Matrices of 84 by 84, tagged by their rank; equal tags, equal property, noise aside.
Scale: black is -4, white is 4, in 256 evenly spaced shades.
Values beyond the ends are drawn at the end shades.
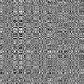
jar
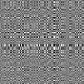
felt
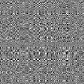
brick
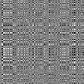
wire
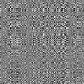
jar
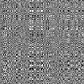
brick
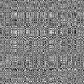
brick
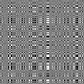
wire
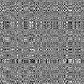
jar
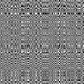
felt
